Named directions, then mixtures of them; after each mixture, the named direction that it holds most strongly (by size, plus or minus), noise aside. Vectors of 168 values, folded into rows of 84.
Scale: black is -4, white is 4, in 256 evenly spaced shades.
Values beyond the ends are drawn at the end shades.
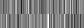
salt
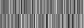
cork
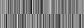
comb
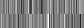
salt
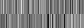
salt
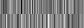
cork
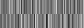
cork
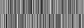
comb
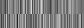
comb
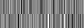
salt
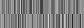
comb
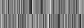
comb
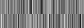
comb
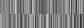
cork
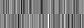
salt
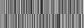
comb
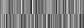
cork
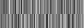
cork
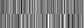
cork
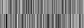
comb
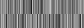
comb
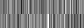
salt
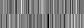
salt
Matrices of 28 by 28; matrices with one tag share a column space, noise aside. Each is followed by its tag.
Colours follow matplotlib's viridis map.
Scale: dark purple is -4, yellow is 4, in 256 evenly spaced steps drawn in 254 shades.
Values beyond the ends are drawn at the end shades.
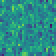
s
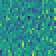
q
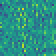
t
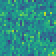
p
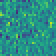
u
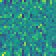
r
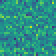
r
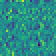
q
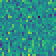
r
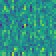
s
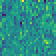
u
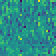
u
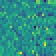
r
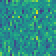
q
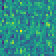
u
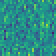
s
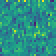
u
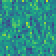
u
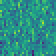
p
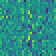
q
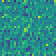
r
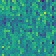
u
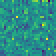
q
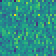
u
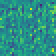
t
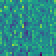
s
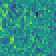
t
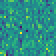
q
